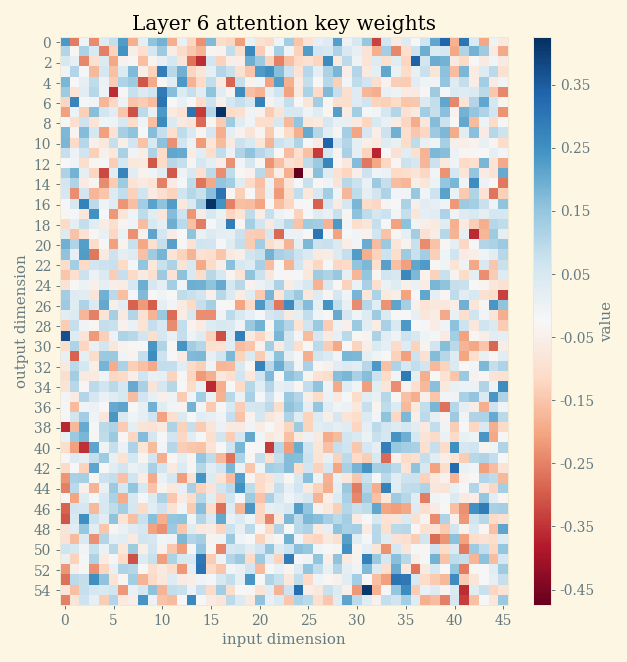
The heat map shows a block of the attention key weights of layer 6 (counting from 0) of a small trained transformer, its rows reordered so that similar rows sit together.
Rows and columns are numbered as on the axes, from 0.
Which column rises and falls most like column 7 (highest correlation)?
22
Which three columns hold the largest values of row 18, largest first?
17, 28, 11
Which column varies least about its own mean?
29
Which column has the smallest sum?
41
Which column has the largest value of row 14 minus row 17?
13
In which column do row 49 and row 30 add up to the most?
12
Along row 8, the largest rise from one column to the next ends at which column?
10
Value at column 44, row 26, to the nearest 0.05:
0.25
